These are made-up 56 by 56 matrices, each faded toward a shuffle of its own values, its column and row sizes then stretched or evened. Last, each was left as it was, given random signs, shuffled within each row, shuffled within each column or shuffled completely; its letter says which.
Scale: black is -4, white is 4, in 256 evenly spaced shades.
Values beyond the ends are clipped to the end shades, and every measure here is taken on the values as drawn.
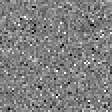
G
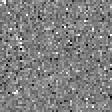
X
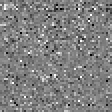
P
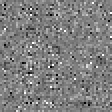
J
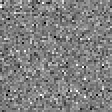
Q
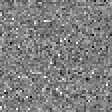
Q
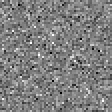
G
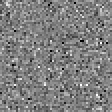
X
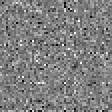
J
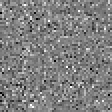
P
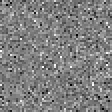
X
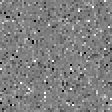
G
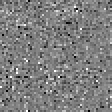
P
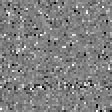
Q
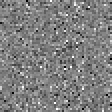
X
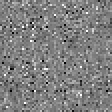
J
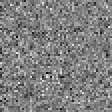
P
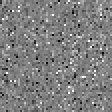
X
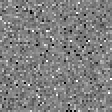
G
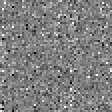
X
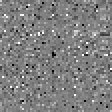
J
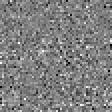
J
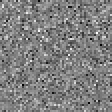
Q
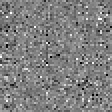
J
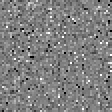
X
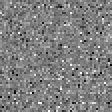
Q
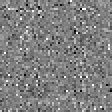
J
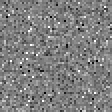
G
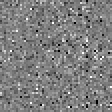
P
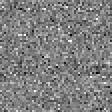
Q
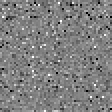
Q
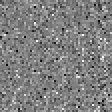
X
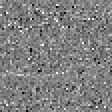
Q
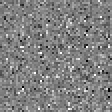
P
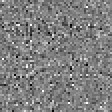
P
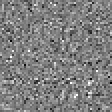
J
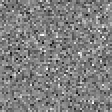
G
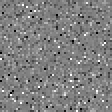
G
